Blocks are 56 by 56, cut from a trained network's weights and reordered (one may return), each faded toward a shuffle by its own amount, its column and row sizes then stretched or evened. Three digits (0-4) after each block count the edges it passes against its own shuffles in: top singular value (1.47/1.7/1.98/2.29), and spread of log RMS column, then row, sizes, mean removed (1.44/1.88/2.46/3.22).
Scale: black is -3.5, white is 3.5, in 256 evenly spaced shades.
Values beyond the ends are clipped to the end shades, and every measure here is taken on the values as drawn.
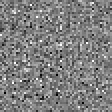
0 2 0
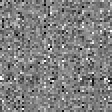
1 3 1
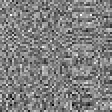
4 1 0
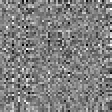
4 3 1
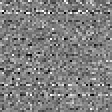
3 0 3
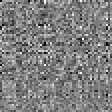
3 1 3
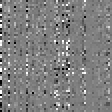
2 4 1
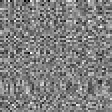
4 0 2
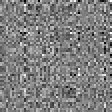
4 3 1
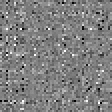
0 2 2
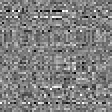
4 0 3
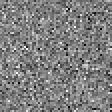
0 0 0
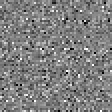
1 0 3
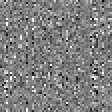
1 4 1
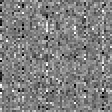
2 3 0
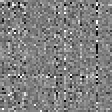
3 3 1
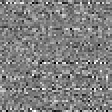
3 0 3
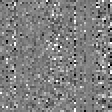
0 4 0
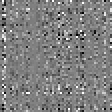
1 4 2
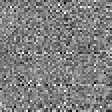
4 2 2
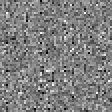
0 2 1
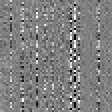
4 4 0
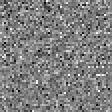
0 1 1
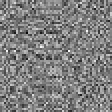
4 0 0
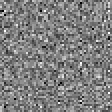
3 1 0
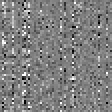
2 4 0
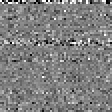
1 0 4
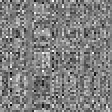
4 4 1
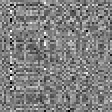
4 2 1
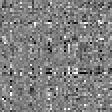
3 3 2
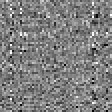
2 2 1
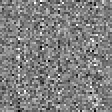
0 2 0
